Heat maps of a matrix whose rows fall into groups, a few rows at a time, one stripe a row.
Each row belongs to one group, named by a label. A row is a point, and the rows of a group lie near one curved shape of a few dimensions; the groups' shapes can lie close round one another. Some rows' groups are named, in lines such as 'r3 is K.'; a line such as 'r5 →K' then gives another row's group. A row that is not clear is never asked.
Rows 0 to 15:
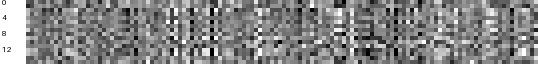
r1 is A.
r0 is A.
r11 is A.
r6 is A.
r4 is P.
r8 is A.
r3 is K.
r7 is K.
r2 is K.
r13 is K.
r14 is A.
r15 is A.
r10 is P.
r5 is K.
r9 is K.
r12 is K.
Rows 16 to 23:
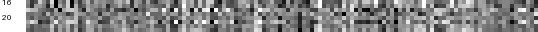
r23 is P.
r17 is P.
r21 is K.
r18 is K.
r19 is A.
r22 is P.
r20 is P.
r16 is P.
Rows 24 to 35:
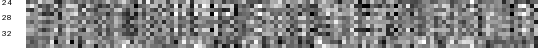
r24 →A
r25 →K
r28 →A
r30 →A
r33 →P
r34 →P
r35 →P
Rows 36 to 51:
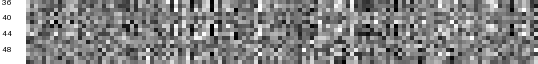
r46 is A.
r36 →K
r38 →K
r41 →P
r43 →K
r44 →K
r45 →P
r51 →A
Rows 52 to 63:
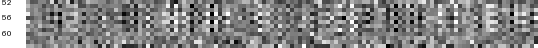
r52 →P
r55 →K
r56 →A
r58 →A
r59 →K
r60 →A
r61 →P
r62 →P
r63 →A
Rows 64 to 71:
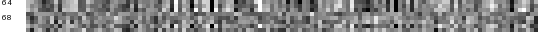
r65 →K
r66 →K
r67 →A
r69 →P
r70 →K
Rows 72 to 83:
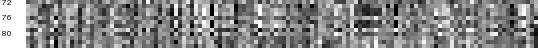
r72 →A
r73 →K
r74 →K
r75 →K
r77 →K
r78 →K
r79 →P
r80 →K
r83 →P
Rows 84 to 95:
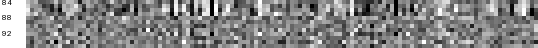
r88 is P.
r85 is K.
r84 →K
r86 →K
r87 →K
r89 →A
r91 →A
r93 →A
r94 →P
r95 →A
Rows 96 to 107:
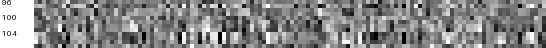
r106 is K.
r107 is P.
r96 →A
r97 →K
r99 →A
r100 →P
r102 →P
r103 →P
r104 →K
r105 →K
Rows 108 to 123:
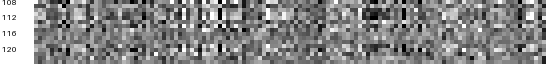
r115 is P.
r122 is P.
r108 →K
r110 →K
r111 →K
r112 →K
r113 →P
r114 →K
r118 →A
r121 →A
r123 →P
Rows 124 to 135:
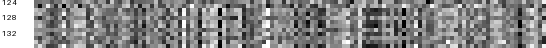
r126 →K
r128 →P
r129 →K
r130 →K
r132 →K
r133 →P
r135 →K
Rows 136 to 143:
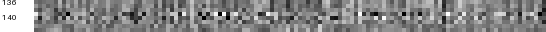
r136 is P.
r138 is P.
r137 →P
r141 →P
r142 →A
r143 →A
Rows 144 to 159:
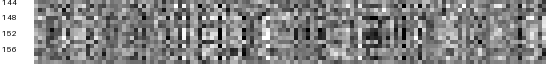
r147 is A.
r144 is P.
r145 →K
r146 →P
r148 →K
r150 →A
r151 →K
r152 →K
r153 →K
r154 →A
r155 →K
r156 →P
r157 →P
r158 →K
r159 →A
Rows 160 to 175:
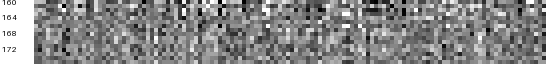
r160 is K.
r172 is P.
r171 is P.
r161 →P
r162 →K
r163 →K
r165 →A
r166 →K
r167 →A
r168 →P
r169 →A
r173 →A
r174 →P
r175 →A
